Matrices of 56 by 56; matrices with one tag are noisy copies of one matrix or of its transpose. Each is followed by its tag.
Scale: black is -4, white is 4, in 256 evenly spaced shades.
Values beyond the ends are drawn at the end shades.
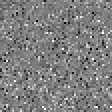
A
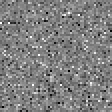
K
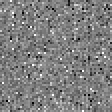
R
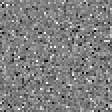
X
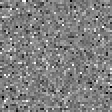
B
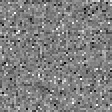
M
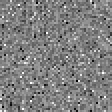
M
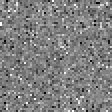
B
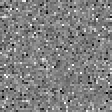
B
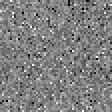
R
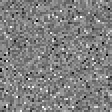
A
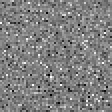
K
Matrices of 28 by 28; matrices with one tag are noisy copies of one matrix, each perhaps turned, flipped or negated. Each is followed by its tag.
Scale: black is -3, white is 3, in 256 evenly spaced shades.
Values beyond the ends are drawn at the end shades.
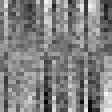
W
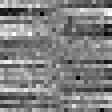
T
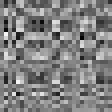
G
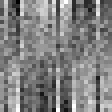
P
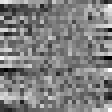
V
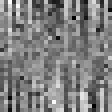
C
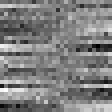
W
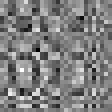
G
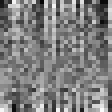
V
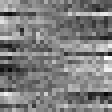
P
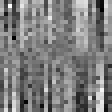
T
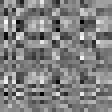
G
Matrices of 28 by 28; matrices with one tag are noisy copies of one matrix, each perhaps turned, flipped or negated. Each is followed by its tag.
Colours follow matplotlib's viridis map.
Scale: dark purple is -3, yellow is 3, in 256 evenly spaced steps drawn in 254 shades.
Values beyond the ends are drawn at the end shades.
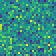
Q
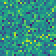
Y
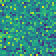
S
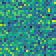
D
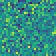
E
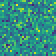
E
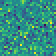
E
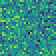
S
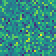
Y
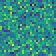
Q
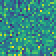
S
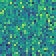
D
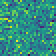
S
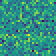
Y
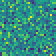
E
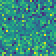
S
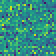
D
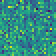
D
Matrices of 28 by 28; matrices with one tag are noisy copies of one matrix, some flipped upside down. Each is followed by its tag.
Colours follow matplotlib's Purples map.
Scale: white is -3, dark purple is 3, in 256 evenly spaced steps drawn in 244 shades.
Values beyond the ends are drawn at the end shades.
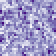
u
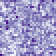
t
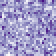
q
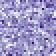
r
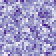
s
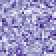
r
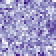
q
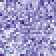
t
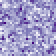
u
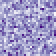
r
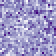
q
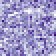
r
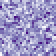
s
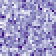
u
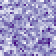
s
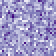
q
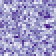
s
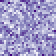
t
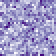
t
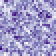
s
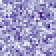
s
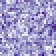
q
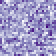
q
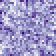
t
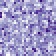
q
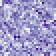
s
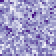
t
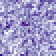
t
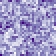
t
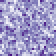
t
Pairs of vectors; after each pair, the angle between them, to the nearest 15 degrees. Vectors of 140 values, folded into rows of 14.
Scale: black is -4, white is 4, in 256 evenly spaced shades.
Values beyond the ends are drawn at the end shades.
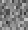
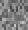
75 degrees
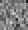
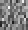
105 degrees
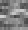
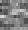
15 degrees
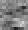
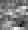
165 degrees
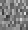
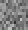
75 degrees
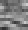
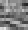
165 degrees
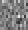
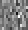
45 degrees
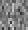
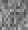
105 degrees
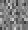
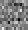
105 degrees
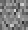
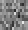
150 degrees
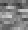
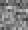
45 degrees
